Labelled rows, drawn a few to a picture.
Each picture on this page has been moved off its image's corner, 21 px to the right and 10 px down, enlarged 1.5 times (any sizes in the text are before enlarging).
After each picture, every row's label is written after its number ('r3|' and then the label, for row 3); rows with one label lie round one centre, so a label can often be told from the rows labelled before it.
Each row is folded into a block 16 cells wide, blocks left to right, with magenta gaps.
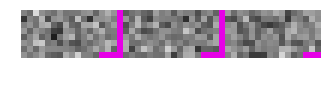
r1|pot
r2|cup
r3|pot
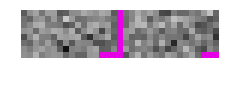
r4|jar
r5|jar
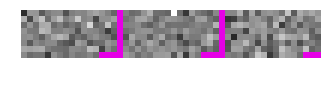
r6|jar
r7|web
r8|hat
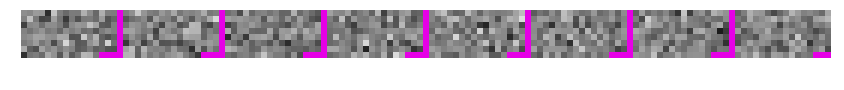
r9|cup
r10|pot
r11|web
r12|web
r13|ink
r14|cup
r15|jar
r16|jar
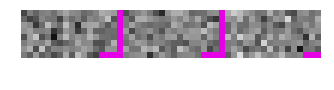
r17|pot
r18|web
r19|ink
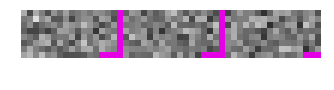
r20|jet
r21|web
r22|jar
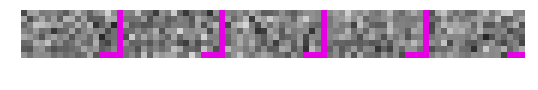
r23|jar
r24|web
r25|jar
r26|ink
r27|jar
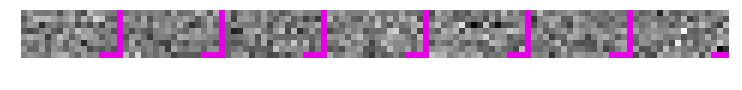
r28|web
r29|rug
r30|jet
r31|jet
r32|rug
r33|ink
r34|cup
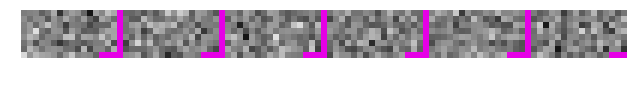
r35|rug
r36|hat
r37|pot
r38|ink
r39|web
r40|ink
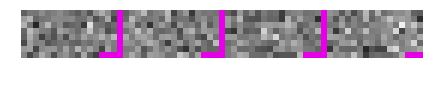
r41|pot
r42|ink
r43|jet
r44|jet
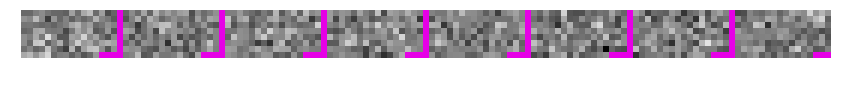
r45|jet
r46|ink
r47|web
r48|jet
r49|pot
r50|cup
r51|cup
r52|jar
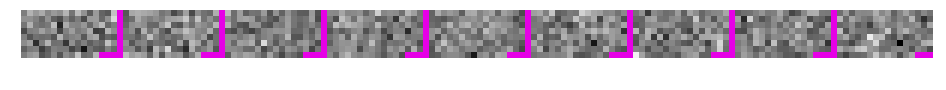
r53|ink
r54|ink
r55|jet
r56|jar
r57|hat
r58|web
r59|pot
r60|jet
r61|web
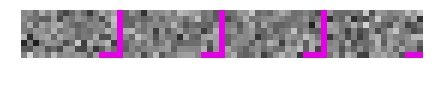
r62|ink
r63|hat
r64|pot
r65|pot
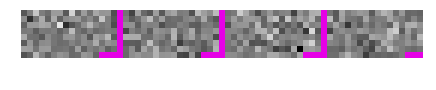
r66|jar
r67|rug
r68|ink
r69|jet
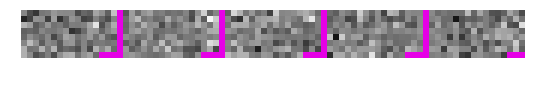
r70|pot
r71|ink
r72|jar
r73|cup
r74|pot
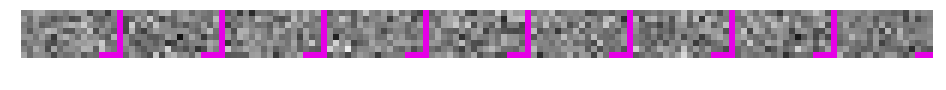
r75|jet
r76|ink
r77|cup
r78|cup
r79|jar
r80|web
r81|web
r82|jar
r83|ink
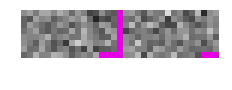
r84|ink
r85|rug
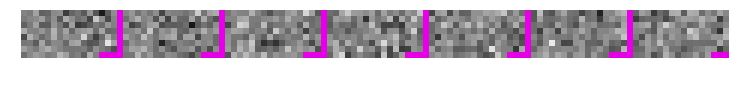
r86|web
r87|rug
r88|jar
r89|ink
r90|jar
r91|rug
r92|hat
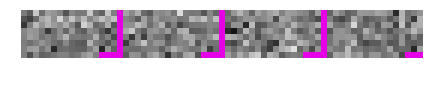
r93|jar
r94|hat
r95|jet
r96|rug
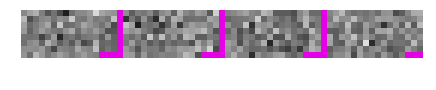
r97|jar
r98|pot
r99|ink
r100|ink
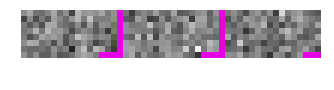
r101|hat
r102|pot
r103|hat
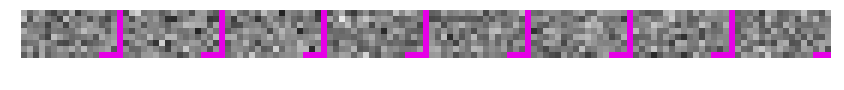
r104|web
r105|jet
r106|jet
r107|jar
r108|pot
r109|jet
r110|cup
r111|cup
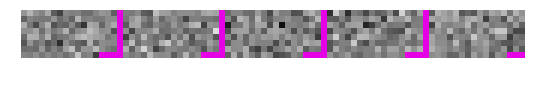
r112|pot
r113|cup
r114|jar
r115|rug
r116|jar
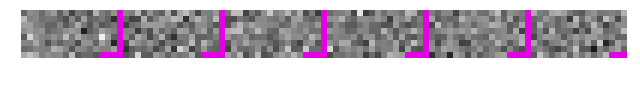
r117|rug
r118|hat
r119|hat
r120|cup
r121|cup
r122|ink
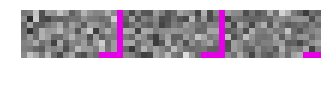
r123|jet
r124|cup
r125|hat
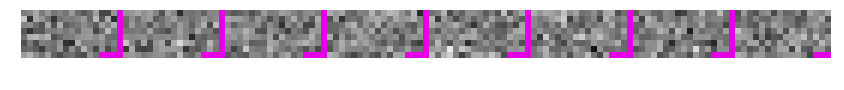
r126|jet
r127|ink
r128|cup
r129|hat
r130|rug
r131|ink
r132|jar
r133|pot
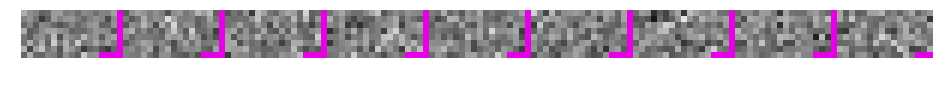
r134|cup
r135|jar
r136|cup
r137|jet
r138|web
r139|ink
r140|hat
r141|jar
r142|jet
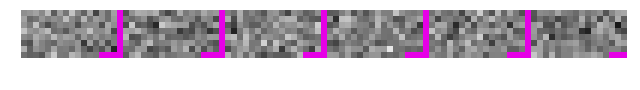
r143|web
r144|jar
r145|jet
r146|jar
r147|web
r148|pot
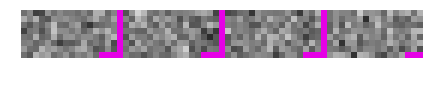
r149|rug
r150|jar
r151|cup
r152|ink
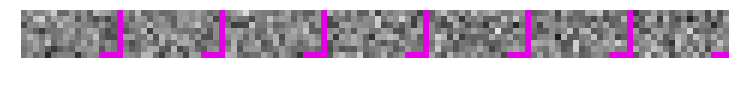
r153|jar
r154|jet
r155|pot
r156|hat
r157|pot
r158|cup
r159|cup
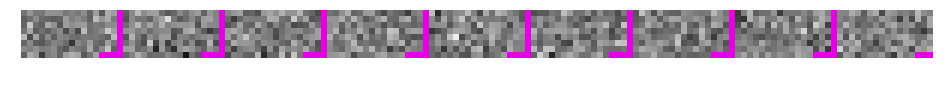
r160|ink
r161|jar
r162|hat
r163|ink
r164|jet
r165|cup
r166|jar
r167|jar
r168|cup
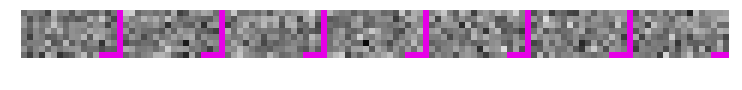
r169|cup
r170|web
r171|jar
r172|rug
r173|jar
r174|jar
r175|ink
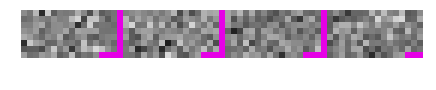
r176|hat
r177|jet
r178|jet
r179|hat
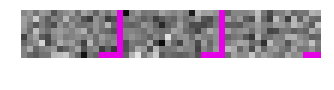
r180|web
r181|rug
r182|cup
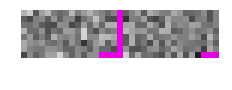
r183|web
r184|pot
